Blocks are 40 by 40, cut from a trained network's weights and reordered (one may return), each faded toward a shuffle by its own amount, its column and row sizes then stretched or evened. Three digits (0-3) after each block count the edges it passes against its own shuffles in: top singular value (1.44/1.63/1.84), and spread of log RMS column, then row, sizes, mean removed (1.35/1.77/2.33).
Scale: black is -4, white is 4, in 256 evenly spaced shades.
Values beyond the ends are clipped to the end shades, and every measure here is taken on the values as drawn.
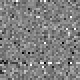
0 0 1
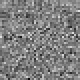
1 0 1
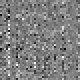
0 3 1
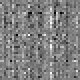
3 2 2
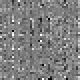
0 3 1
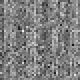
2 0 1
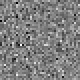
0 1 0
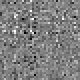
0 1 2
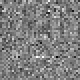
1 0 1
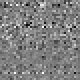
0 1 3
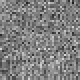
2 1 0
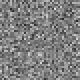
1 0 0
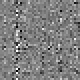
1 3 1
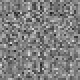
2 1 0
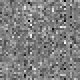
0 3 0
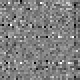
0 0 2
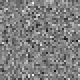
0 1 0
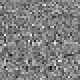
0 0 2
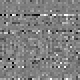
1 0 3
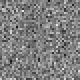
1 1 0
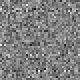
0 0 2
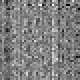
3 1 2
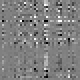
3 3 3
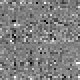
0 1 3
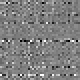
2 1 3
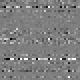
3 0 3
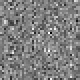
1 2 1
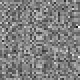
3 0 0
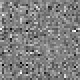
0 2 2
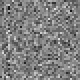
1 2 0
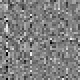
2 3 0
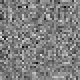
1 0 2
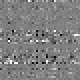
2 1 3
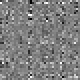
1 3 2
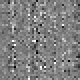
0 3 1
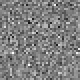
1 0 2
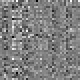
3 3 2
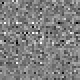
0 1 2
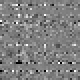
0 1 3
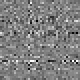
1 1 3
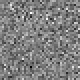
0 2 0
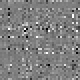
0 2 3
